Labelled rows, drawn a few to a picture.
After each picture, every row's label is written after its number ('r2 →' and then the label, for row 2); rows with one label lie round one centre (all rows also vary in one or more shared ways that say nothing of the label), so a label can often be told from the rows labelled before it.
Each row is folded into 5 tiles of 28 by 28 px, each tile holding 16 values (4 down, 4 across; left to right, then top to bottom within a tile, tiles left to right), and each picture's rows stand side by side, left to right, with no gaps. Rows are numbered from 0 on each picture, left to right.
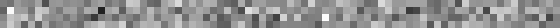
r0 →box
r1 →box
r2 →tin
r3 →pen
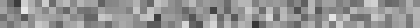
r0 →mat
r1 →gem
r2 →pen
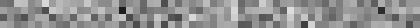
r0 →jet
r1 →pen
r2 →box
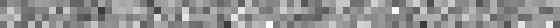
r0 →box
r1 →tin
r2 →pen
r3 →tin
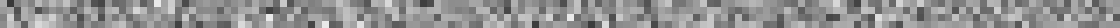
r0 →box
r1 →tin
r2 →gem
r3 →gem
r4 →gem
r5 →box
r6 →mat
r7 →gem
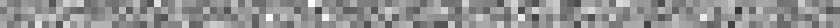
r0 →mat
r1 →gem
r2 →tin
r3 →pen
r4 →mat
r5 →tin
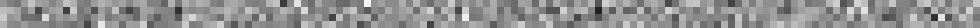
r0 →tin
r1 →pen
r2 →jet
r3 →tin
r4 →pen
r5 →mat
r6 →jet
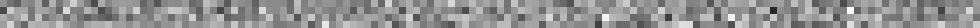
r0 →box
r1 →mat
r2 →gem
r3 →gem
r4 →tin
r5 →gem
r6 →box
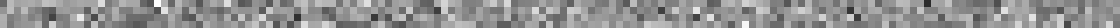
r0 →jet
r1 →jet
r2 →jet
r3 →jet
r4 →box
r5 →gem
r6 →gem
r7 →mat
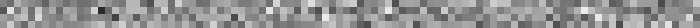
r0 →box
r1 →jet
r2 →tin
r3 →jet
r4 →mat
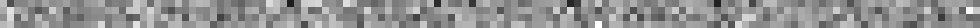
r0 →box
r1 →box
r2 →box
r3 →mat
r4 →box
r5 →mat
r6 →box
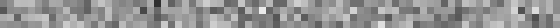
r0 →gem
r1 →mat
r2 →tin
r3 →pen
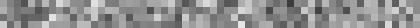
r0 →pen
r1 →tin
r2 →pen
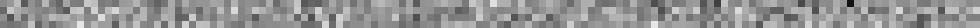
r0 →pen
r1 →pen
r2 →gem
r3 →jet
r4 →box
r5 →mat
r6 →box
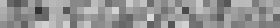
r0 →pen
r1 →gem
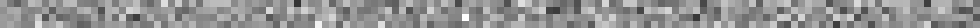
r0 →box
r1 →jet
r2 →mat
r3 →tin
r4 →mat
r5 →jet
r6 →gem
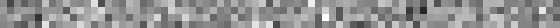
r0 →pen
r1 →tin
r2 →tin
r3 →mat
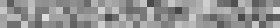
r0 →tin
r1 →box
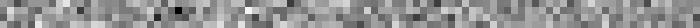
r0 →mat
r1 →pen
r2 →box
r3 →mat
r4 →gem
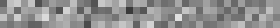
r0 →tin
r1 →box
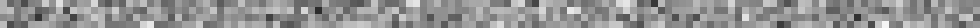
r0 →pen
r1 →box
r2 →pen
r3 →pen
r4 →box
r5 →tin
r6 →gem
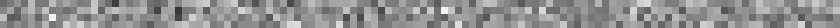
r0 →pen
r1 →pen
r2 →box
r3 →mat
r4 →jet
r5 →box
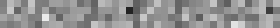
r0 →tin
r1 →tin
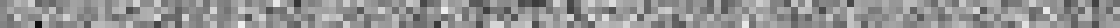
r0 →tin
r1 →tin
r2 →mat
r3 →mat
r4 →gem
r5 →gem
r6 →box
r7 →gem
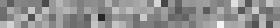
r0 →box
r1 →pen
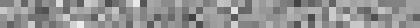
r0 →pen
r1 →jet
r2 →mat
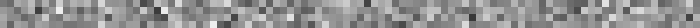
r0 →tin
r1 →jet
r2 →gem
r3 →gem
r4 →pen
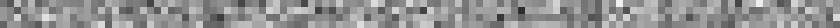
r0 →tin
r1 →box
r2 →pen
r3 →box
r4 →pen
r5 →pen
